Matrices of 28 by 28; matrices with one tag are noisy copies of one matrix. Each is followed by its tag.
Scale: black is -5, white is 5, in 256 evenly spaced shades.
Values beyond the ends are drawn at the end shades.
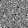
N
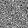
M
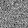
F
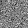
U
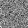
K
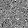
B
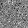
U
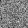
N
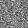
M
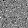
B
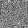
U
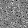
M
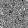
K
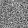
M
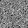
N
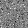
F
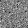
N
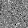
U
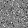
M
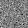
F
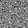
N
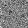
K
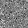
K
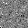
K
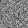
N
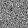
M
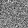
U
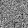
F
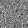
F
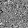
U
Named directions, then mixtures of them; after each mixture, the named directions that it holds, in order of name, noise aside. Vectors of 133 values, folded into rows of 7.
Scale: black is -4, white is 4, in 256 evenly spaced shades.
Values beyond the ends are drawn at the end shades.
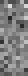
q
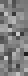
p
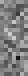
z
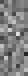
p.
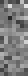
q.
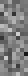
p.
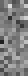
q.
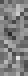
z.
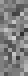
p, z.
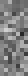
p, z.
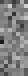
p, q.
